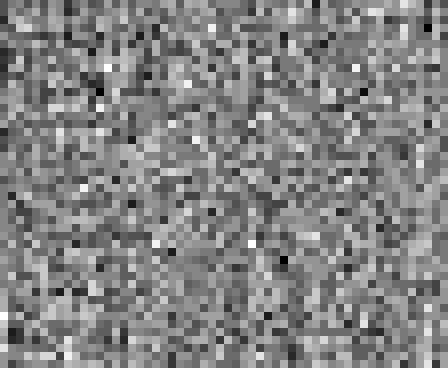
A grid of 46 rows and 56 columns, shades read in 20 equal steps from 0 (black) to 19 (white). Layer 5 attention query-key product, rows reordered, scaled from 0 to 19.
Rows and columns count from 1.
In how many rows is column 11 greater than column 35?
26
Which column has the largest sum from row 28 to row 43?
54
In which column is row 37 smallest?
8
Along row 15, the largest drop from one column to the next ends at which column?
45
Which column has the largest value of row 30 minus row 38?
38
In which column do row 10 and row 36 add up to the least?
19
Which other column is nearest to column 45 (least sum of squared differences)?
14
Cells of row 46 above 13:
6
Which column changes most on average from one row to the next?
44
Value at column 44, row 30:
13
